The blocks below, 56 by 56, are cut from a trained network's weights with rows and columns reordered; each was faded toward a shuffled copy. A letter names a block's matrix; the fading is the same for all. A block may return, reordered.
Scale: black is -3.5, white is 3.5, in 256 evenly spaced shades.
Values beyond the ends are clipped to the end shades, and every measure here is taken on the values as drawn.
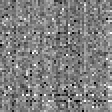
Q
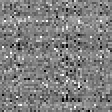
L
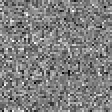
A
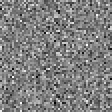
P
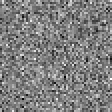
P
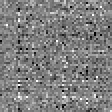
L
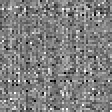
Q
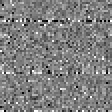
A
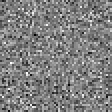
A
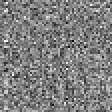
P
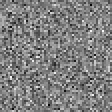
P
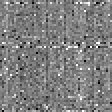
Q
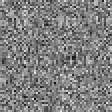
P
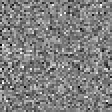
A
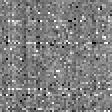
Q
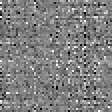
L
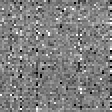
L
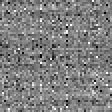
L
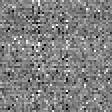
L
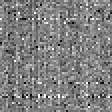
Q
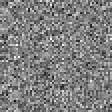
P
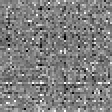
L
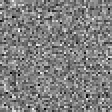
A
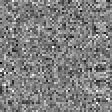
A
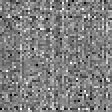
Q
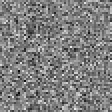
P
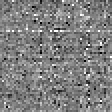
L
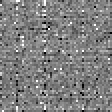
L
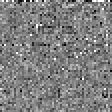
A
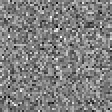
A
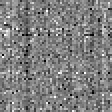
Q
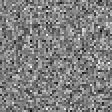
P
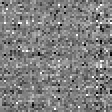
L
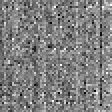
Q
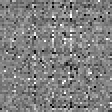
L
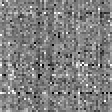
Q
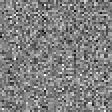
P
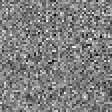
A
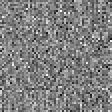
P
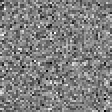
A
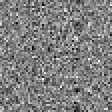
P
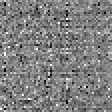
L
